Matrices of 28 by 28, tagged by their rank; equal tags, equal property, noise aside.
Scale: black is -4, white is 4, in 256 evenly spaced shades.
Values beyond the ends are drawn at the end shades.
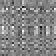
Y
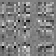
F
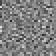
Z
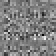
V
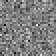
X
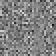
X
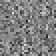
X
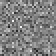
X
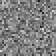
X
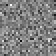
X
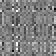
Y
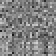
V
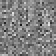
X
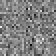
X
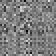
V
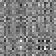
Y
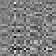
Y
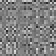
Y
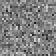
X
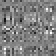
Y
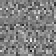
X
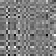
F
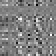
Y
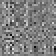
V
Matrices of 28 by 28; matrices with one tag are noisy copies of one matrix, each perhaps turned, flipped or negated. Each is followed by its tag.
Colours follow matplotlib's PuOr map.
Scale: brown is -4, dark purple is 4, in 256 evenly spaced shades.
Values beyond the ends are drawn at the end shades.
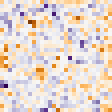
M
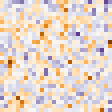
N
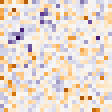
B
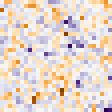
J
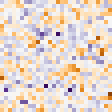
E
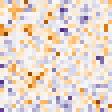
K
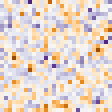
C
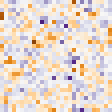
E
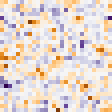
M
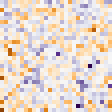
K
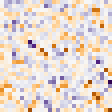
C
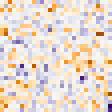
J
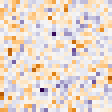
E
